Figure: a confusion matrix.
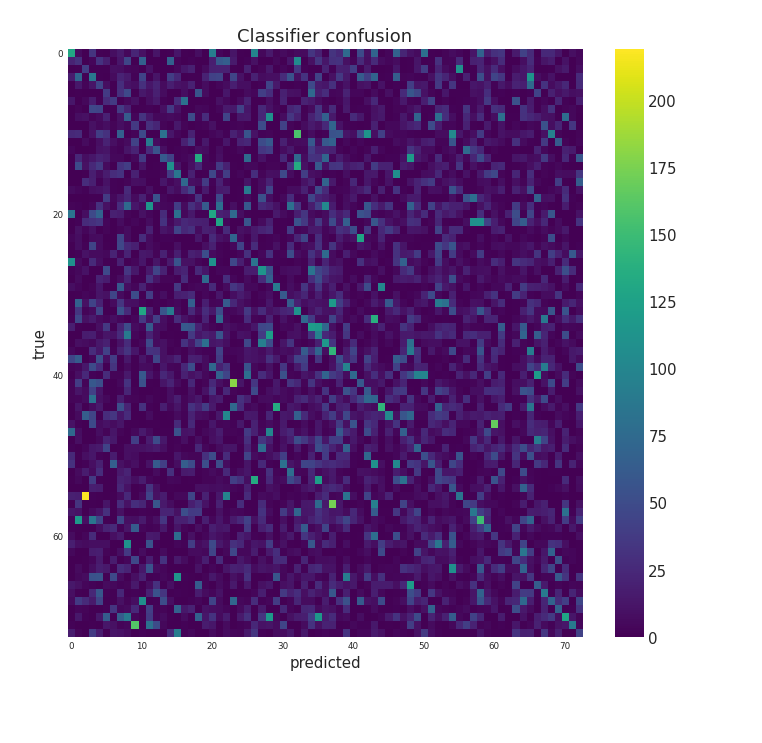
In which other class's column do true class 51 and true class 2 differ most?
43
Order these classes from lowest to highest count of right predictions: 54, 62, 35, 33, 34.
62, 54, 33, 35, 34
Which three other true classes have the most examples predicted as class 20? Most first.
26, 0, 39
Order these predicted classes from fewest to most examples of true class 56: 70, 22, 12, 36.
22, 36, 70, 12
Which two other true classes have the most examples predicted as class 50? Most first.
40, 0
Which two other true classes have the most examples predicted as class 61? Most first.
8, 34
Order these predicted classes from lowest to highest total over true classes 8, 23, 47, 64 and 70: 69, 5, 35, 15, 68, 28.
69, 15, 5, 68, 35, 28
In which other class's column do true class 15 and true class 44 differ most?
29
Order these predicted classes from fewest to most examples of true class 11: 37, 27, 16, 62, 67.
62, 16, 67, 27, 37
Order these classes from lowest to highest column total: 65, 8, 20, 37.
20, 8, 65, 37
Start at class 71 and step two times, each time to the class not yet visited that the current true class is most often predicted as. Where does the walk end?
37
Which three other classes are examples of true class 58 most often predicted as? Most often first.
1, 3, 65
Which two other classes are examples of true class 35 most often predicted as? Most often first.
28, 8
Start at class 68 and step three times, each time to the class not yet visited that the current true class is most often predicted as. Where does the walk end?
14
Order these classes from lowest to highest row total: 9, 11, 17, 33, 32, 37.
9, 17, 11, 33, 37, 32
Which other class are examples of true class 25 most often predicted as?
36
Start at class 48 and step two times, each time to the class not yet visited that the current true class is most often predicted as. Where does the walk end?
18
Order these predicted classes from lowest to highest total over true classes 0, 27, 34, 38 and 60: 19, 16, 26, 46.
19, 16, 26, 46
